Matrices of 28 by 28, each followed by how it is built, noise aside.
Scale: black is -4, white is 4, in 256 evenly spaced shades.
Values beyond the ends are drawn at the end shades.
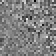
upper triangular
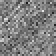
Hankel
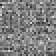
blocks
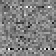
uneven rows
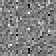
uneven columns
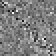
banded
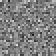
repeating columns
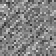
Hankel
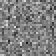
blocks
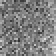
smooth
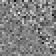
upper triangular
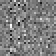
uneven columns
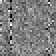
uneven columns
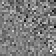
upper triangular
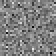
uneven columns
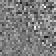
upper triangular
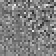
upper triangular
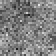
smooth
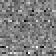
uneven rows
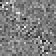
banded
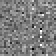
uneven columns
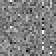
uneven columns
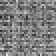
blocks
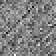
Hankel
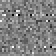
uneven rows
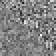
upper triangular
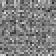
blocks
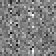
uneven columns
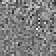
upper triangular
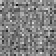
blocks
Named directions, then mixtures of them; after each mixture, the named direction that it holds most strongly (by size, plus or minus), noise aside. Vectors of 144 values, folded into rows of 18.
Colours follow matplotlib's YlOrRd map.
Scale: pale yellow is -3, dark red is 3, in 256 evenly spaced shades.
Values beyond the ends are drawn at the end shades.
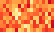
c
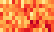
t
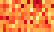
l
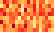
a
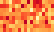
l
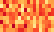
a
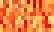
a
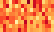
l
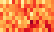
t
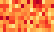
l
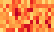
c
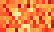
c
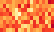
c
